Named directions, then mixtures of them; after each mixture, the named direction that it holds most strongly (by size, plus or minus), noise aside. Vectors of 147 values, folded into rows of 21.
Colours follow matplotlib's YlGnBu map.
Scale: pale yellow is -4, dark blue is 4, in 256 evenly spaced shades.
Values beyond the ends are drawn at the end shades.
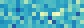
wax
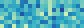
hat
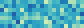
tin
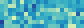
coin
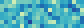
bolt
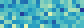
hat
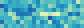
wax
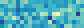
wax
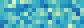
bolt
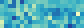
coin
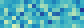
bolt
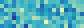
tin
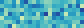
wax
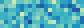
bolt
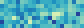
wax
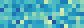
tin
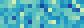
bolt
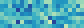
tin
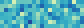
bolt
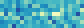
wax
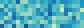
hat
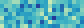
hat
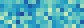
hat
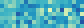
hat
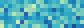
tin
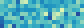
wax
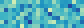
bolt
